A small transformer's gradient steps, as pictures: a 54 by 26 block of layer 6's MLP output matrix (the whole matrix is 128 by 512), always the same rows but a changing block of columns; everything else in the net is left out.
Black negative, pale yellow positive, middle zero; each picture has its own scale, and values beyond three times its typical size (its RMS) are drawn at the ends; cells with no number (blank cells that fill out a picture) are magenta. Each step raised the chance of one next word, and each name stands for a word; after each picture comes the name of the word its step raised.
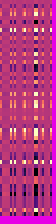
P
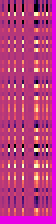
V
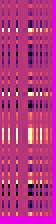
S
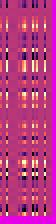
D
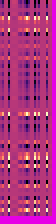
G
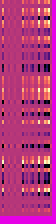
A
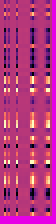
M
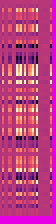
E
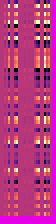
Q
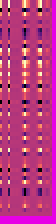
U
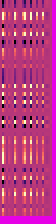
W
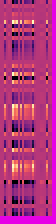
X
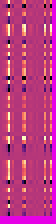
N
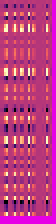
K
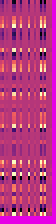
D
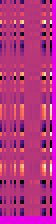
X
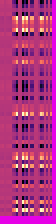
G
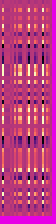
E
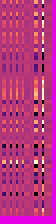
A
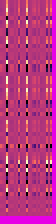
A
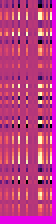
W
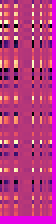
Q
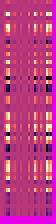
N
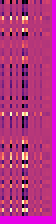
G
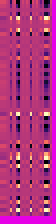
G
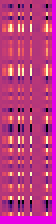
K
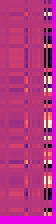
M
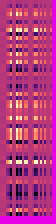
P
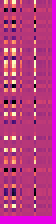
U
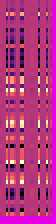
M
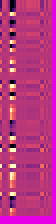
V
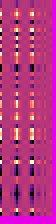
P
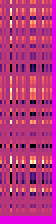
A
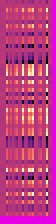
E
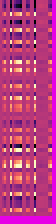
V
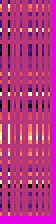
S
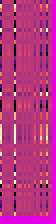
S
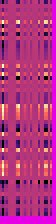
X
